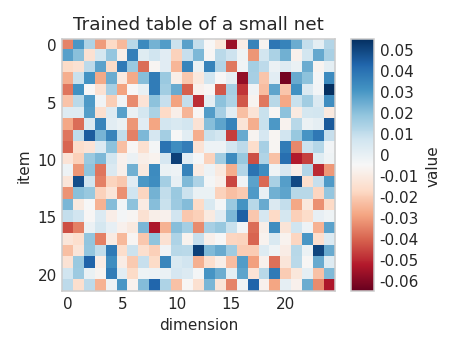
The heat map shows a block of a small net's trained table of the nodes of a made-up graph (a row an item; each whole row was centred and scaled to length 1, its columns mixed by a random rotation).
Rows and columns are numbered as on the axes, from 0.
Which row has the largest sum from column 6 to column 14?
0
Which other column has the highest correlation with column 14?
3
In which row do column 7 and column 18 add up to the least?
5
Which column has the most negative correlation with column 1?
18
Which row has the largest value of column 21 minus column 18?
12
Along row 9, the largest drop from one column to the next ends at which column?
21
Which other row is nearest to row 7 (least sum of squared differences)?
16
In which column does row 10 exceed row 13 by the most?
15
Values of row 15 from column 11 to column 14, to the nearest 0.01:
-0.02 -0.02 -0.01 0
